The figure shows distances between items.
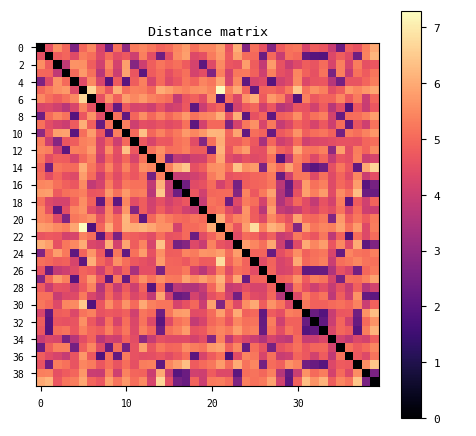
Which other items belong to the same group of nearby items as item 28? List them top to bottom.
13, 15
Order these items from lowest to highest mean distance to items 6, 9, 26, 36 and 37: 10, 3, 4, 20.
3, 4, 20, 10
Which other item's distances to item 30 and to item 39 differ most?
6
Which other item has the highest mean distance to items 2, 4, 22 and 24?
21
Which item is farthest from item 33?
39
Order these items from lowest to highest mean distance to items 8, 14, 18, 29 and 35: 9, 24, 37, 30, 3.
24, 9, 37, 3, 30
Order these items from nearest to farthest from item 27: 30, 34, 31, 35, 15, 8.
8, 35, 34, 31, 15, 30
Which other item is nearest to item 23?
38
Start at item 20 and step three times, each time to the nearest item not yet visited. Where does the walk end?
34
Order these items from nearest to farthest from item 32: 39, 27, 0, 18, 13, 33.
33, 18, 13, 0, 27, 39
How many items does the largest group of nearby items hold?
7
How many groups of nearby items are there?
9
